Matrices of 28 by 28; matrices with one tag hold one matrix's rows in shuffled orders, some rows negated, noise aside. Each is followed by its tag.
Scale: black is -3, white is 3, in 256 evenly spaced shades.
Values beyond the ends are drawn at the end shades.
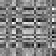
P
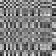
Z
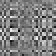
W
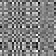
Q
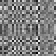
Q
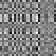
Q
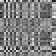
Z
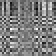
W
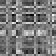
P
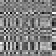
Z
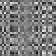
W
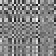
Q
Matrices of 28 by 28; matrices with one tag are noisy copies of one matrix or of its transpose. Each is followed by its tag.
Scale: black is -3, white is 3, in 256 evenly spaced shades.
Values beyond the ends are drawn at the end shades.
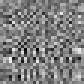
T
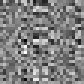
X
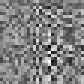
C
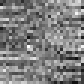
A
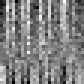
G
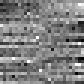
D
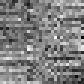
A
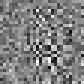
C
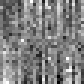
D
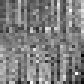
A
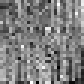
A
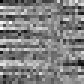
G
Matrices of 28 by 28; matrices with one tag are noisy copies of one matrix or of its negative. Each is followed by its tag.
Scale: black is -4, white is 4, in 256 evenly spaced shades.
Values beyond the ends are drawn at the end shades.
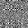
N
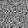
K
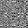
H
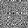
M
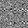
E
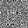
M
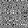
M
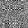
N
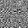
K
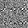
E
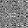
H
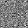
H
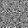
K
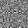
K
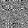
N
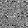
H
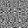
K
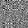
N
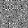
N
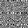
M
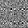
E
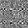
E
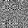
N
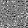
H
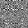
N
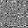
H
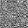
H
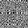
M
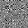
N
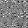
H
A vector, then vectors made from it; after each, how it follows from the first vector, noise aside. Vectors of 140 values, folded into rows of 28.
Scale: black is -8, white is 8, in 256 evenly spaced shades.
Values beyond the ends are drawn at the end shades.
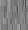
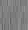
reversed, shrunk.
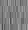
reversed.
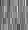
negated, scaled up.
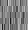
reversed, scaled up.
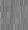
wrapped around, negated, shrunk.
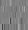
reversed, partly zeroed.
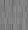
wrapped around, shrunk.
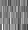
reversed, negated, scaled up.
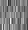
reversed, negated, scaled up.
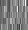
negated, scaled up.
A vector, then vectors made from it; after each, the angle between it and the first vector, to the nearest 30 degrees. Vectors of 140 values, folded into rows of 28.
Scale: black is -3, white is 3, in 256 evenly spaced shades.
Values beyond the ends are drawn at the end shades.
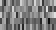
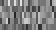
90 degrees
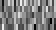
60 degrees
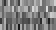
30 degrees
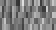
60 degrees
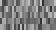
30 degrees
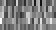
120 degrees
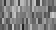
60 degrees
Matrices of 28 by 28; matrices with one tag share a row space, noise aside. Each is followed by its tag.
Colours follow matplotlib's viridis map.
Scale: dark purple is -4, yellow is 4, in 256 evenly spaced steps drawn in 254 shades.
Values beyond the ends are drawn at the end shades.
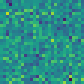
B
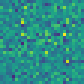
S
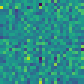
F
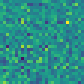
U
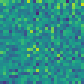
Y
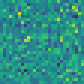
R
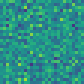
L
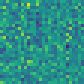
U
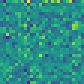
L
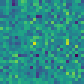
Y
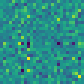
R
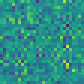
S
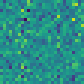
R
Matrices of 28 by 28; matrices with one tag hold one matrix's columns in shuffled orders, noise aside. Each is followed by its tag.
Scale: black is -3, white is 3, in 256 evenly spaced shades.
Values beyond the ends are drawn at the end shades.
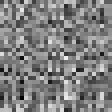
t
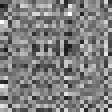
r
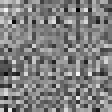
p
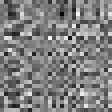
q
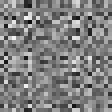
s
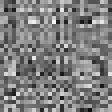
p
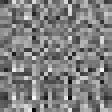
t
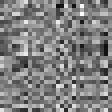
r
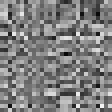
q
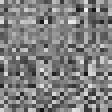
p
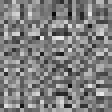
q
